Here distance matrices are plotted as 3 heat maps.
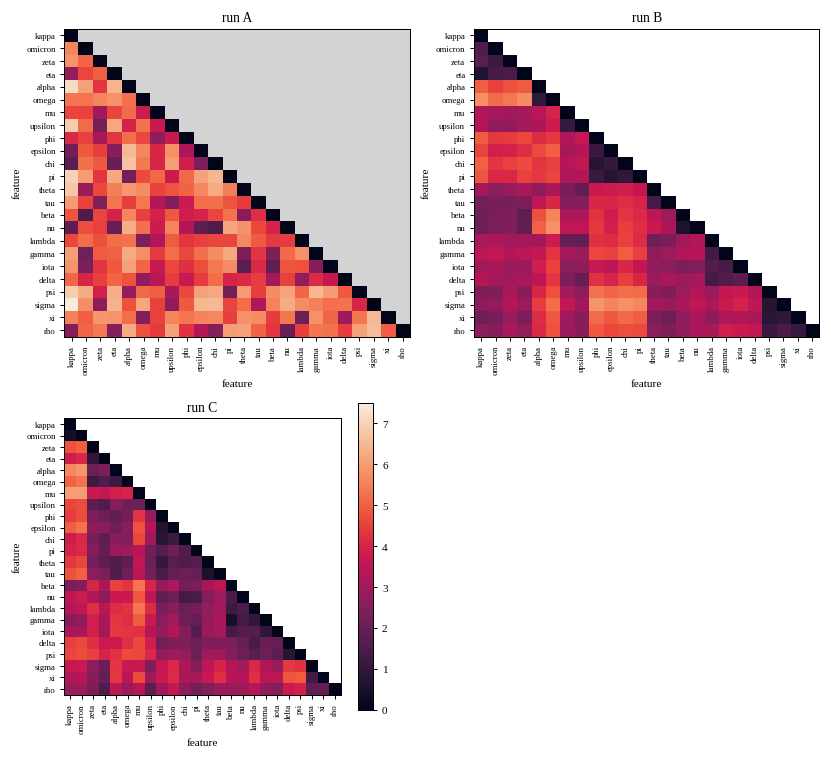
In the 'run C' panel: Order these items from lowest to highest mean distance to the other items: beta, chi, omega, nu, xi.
chi, nu, beta, omega, xi
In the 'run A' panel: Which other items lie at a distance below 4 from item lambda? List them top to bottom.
omega, mu, delta, xi
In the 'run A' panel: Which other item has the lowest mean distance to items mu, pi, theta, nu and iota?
beta
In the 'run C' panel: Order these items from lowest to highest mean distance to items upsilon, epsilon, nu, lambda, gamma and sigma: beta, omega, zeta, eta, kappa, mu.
beta, eta, zeta, omega, kappa, mu
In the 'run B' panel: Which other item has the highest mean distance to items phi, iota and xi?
omega
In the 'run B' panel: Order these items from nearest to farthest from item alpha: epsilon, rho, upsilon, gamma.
upsilon, gamma, rho, epsilon
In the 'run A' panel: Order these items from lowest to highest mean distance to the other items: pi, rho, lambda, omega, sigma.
lambda, rho, omega, pi, sigma
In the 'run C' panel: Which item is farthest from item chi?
mu
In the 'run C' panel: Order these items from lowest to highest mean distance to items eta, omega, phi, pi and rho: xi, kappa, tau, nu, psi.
tau, nu, xi, psi, kappa
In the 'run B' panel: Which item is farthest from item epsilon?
sigma
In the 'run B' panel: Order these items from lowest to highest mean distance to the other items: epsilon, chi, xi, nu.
xi, nu, epsilon, chi
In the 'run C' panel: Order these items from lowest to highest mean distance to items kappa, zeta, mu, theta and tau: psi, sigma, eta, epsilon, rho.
eta, rho, epsilon, sigma, psi
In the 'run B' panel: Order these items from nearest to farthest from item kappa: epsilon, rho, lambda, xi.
xi, rho, lambda, epsilon
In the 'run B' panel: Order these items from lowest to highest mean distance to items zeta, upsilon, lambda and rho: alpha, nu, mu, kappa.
mu, kappa, nu, alpha
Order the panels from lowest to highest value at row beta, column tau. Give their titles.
run B, run C, run A
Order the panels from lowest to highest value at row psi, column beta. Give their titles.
run C, run B, run A
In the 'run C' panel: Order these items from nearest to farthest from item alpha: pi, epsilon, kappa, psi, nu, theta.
theta, epsilon, pi, nu, psi, kappa
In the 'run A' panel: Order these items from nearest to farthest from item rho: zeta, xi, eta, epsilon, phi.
eta, epsilon, phi, xi, zeta
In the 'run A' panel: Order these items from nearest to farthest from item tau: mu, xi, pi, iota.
mu, iota, pi, xi
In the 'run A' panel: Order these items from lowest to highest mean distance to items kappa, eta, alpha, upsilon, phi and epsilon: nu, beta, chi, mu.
nu, chi, mu, beta
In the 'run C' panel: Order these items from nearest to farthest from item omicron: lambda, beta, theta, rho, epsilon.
beta, rho, lambda, theta, epsilon
